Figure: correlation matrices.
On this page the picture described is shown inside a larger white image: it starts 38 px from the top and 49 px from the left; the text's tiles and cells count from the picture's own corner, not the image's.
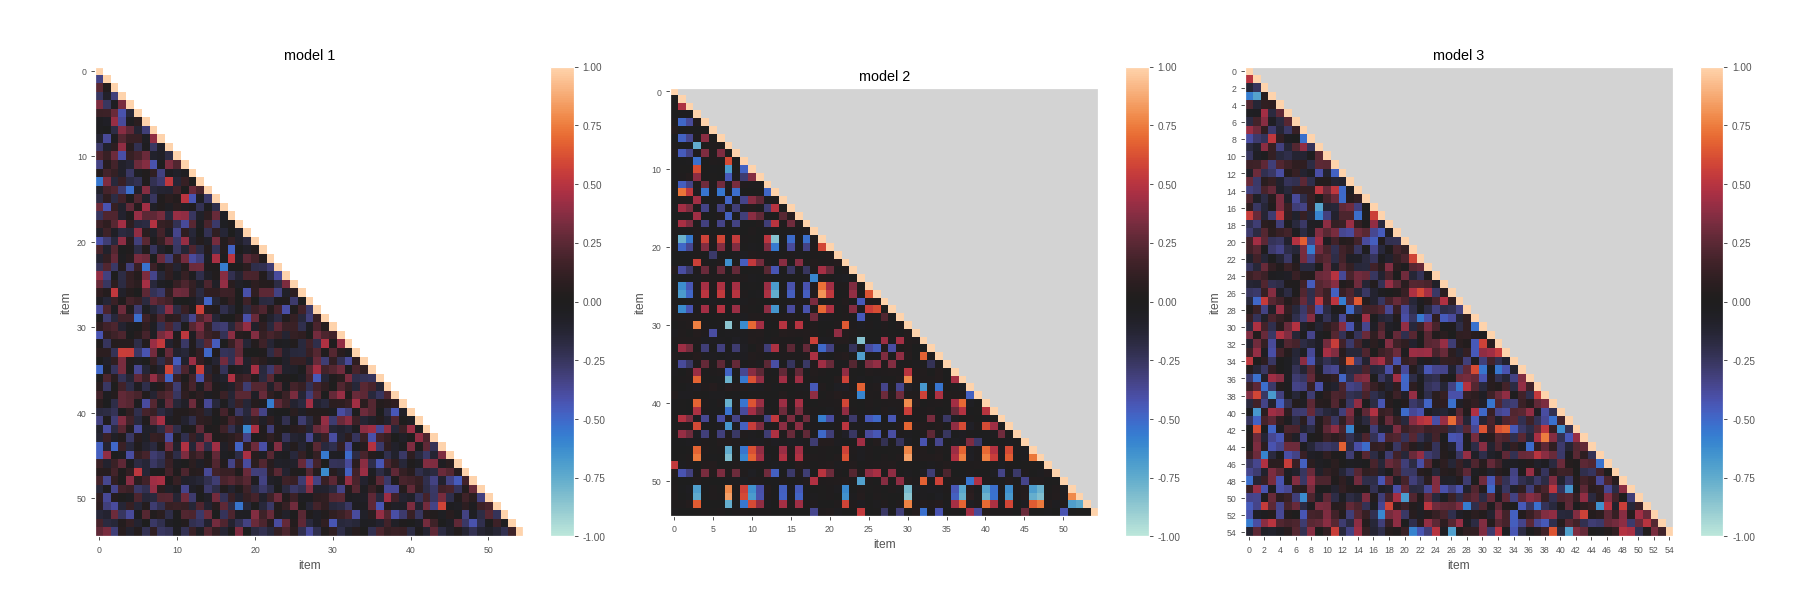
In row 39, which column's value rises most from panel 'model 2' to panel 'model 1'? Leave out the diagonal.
24
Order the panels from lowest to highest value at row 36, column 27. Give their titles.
model 2, model 1, model 3
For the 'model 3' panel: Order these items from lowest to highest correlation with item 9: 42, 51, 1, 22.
1, 42, 22, 51
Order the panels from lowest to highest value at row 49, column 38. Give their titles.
model 1, model 2, model 3
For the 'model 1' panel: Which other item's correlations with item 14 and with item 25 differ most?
4
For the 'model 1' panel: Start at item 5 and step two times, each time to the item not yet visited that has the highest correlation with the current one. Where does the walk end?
34
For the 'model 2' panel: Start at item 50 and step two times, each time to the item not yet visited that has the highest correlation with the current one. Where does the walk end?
34
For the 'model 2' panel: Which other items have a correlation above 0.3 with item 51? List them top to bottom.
7, 9, 52
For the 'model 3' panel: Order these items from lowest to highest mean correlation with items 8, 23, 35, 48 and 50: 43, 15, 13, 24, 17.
17, 13, 24, 15, 43
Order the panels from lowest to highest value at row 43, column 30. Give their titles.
model 1, model 3, model 2
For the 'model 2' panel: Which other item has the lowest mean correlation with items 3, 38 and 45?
32
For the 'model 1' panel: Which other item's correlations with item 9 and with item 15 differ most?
22
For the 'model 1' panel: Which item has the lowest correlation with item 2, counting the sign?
44
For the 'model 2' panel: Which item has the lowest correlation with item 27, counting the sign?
24
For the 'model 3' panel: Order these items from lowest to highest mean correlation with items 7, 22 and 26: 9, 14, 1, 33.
14, 1, 33, 9
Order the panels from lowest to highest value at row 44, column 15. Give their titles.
model 3, model 2, model 1
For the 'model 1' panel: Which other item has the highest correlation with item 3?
33
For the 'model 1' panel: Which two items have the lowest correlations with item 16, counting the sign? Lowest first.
23, 1
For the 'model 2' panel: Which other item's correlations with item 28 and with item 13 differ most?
19
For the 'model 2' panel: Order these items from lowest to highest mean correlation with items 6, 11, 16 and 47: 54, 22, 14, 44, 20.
44, 54, 20, 14, 22
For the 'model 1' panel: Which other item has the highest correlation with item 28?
13
